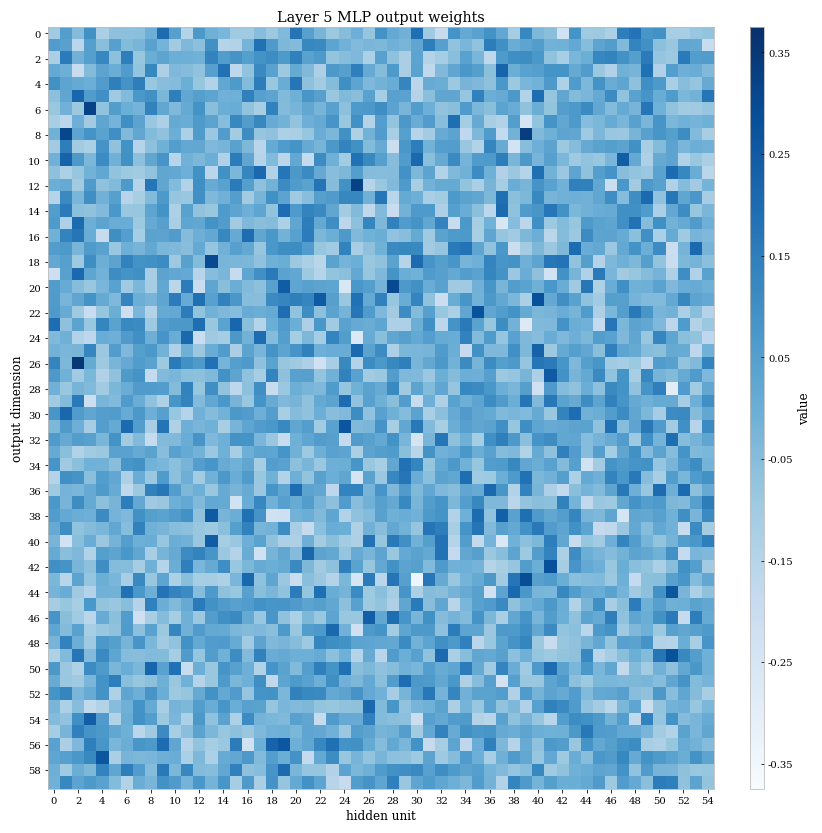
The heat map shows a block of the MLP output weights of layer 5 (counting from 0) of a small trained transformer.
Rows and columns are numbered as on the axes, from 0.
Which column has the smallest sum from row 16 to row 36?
51
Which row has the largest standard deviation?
43
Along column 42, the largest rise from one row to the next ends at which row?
37
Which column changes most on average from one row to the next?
25
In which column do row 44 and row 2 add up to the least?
36
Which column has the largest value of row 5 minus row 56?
16
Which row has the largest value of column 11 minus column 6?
22
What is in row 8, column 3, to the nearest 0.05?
0.1
